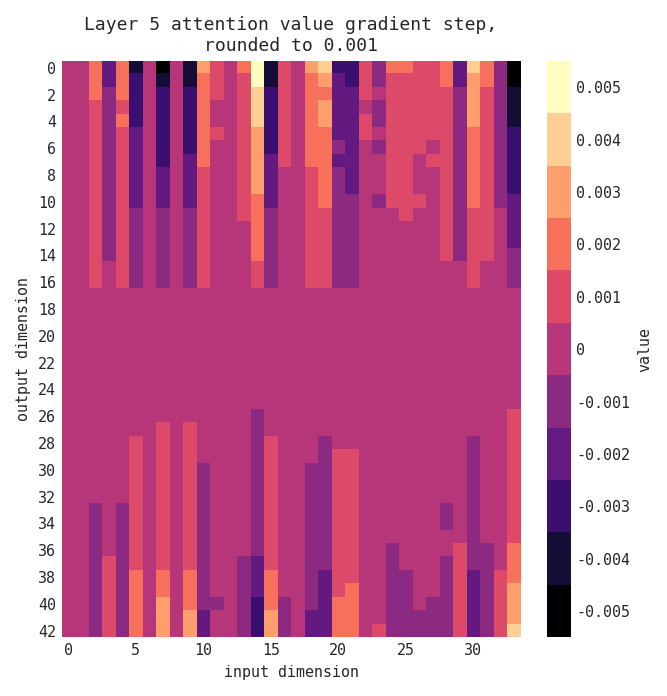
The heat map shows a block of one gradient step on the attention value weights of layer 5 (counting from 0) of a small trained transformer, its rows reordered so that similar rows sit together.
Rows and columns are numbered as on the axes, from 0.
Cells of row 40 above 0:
10
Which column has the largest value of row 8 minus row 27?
14
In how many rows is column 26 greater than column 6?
8
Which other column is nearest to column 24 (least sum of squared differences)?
13
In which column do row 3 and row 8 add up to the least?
33
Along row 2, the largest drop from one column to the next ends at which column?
15
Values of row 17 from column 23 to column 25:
0 0 0
